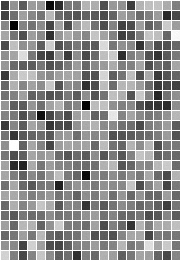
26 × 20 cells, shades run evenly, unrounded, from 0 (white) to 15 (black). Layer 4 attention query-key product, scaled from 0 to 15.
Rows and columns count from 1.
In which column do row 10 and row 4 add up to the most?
6
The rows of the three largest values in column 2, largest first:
3, 17, 14
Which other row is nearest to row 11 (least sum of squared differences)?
18
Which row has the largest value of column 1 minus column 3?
8
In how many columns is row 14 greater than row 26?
12
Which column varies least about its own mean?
9
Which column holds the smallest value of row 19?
15
